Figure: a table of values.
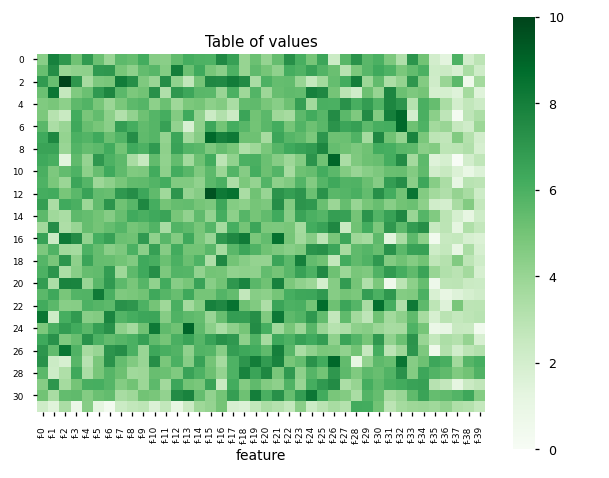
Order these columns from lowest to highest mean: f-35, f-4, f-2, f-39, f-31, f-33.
f-39, f-35, f-2, f-4, f-31, f-33
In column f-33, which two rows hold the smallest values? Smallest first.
5, 4
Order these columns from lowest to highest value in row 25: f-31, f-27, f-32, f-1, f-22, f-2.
f-31, f-2, f-32, f-22, f-27, f-1
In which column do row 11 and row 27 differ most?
f-28
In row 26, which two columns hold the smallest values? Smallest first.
f-35, f-37
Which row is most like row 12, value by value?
7
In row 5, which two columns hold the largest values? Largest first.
f-32, f-31
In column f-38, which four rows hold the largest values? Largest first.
30, 27, 28, 13
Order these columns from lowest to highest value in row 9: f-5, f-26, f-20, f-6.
f-20, f-6, f-5, f-26
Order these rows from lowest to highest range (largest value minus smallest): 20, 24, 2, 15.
15, 20, 24, 2
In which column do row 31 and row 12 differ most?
f-17
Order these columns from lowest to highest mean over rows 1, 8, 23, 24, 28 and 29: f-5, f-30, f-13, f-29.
f-29, f-30, f-5, f-13
